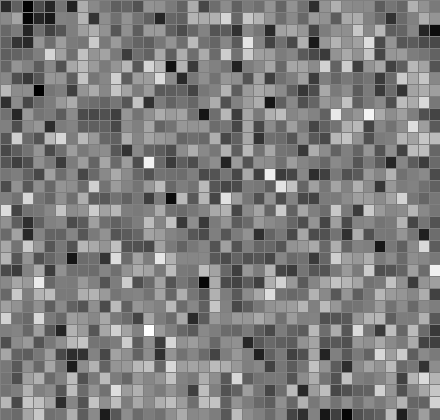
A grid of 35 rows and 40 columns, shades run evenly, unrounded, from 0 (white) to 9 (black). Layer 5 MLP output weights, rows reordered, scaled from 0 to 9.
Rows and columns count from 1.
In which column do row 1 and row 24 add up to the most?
19
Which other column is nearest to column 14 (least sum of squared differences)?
12
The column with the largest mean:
22
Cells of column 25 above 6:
8
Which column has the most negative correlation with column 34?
2
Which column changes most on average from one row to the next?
39
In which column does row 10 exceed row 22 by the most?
11
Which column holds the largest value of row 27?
18
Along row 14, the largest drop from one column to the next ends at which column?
14
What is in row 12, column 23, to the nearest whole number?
3
